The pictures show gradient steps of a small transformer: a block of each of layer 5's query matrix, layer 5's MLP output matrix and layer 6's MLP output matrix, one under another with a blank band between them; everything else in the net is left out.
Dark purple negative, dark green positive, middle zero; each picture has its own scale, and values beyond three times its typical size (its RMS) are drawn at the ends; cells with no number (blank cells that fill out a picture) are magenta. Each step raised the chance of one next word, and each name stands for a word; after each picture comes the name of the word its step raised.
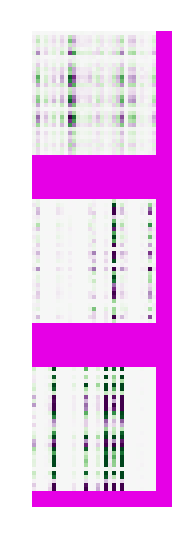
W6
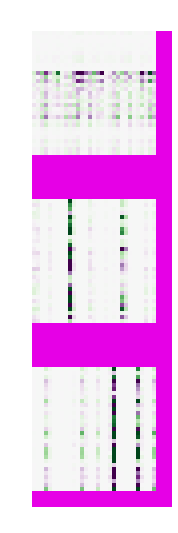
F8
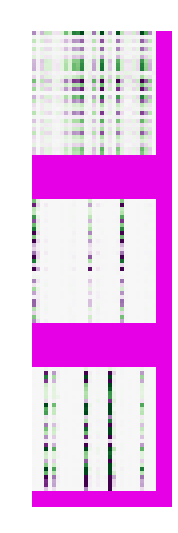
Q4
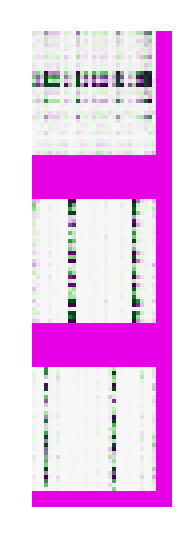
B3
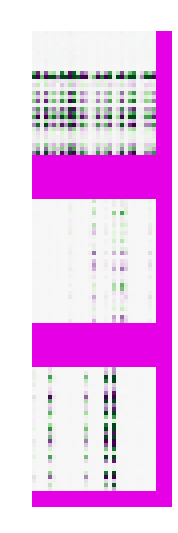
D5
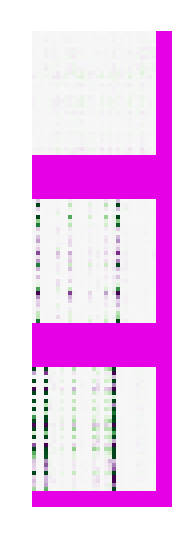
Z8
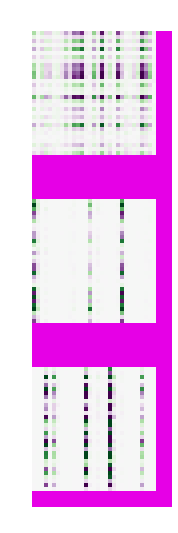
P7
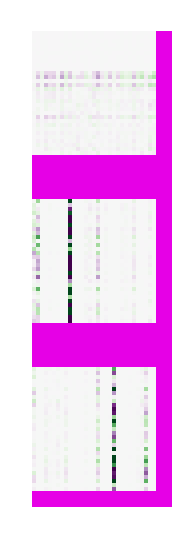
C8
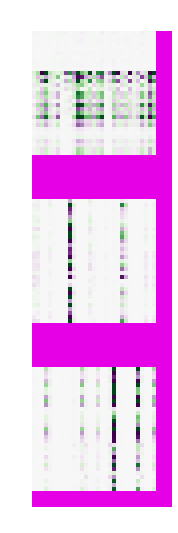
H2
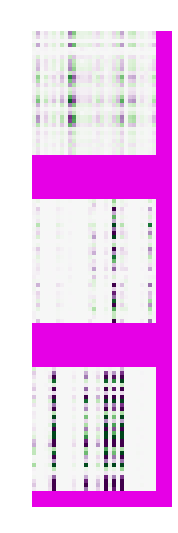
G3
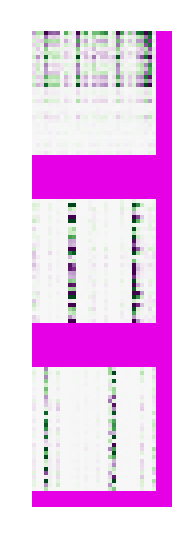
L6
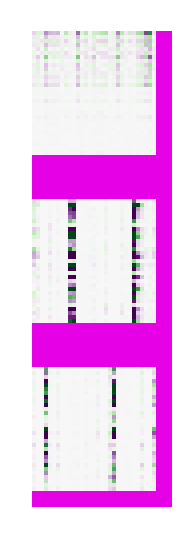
H2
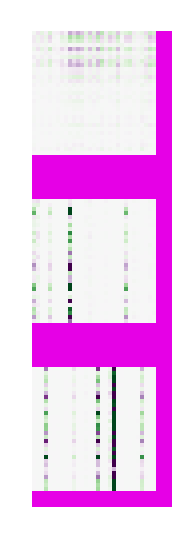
D5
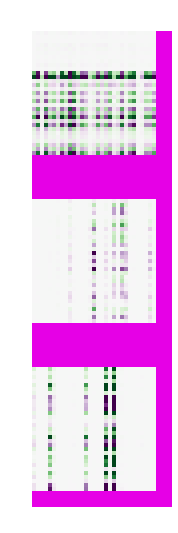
W6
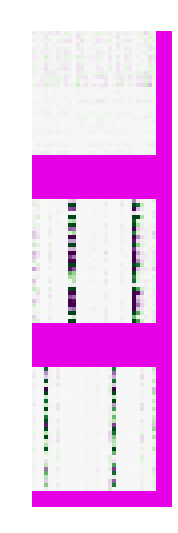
Z8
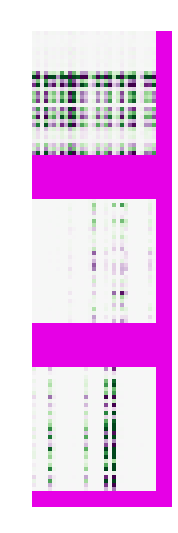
L6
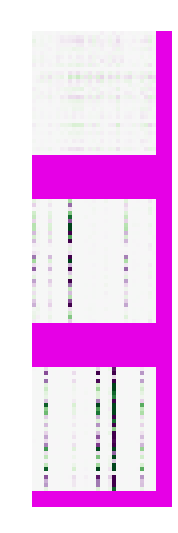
Q4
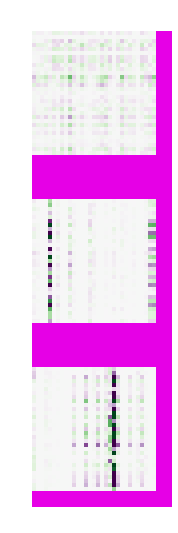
G3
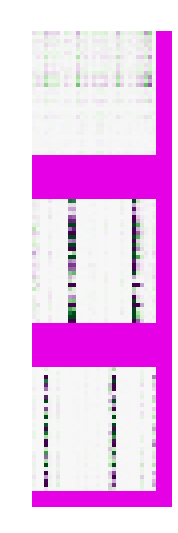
G3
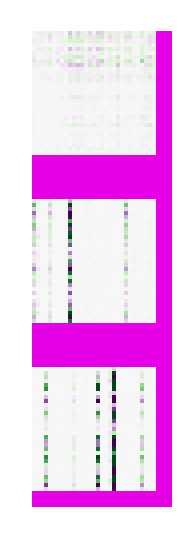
W6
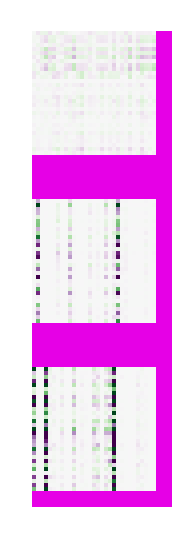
H2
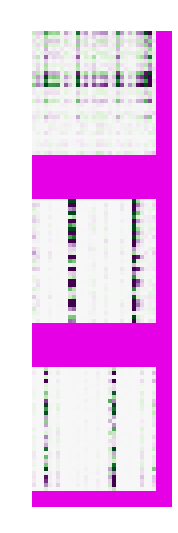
Q4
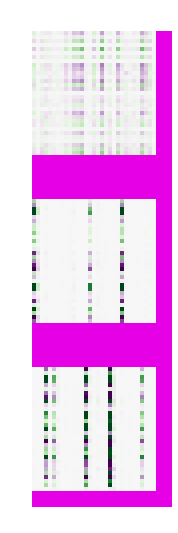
D5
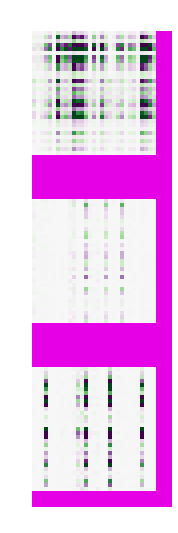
H2
